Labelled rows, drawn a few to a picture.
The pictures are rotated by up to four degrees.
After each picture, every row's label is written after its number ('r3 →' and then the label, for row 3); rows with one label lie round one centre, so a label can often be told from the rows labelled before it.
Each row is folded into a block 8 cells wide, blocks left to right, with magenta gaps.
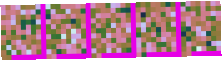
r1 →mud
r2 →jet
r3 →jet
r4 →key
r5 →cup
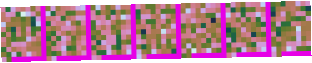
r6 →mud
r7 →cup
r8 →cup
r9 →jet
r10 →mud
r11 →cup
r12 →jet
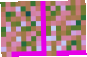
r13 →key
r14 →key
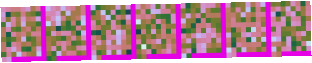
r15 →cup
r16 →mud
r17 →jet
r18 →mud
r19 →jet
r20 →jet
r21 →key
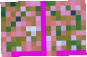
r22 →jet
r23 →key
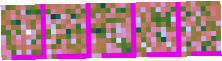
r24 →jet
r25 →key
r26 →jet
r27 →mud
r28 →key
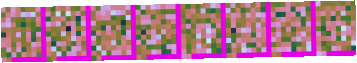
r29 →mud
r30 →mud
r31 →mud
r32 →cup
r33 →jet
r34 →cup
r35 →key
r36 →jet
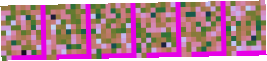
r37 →key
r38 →key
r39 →key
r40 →cup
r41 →key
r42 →mud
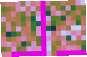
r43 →mud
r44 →jet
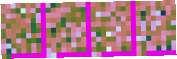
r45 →mud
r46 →jet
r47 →jet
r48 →key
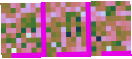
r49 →mud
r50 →mud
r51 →cup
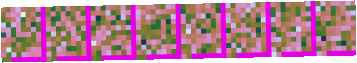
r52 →mud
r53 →key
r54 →key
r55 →mud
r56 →key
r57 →mud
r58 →jet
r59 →cup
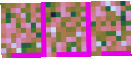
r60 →key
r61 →key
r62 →mud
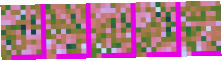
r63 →mud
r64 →key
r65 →mud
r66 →mud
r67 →jet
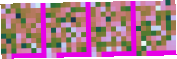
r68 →cup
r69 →jet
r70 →jet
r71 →mud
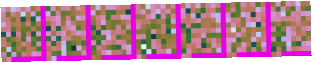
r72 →mud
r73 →cup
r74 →cup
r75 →mud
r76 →cup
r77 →key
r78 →cup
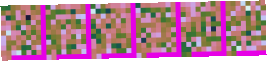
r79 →key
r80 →cup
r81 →cup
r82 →cup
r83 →mud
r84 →mud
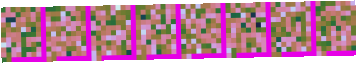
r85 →key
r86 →key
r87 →jet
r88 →key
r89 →cup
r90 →key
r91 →mud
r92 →jet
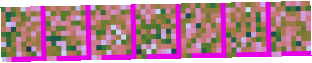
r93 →cup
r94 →cup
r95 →jet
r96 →mud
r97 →key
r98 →mud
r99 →cup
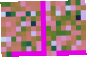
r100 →key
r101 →mud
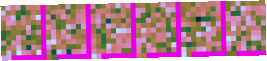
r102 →cup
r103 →key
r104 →jet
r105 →key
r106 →jet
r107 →key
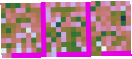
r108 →jet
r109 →cup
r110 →mud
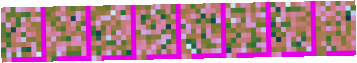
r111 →cup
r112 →key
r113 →jet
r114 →key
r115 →mud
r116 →cup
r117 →cup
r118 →mud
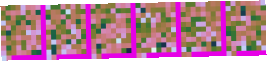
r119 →jet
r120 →jet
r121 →jet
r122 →cup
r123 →jet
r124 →cup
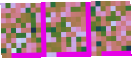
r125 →mud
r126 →jet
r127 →jet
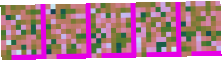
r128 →key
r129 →cup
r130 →cup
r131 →key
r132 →cup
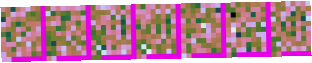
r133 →jet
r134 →cup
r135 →mud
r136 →mud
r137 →jet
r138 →key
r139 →mud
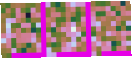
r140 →key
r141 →jet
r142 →key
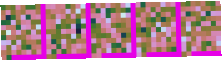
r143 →key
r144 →mud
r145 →cup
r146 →jet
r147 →key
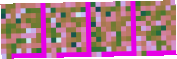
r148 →jet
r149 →cup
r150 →cup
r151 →key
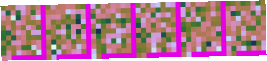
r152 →cup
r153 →mud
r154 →jet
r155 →cup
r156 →cup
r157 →key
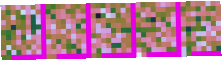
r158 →mud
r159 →key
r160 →key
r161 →jet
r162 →jet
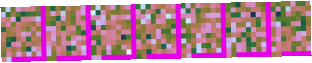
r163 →cup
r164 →key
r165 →cup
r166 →cup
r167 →cup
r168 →key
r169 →key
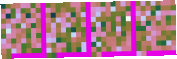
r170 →key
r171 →key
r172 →mud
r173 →cup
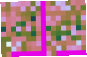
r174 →mud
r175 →mud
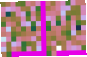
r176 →key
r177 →mud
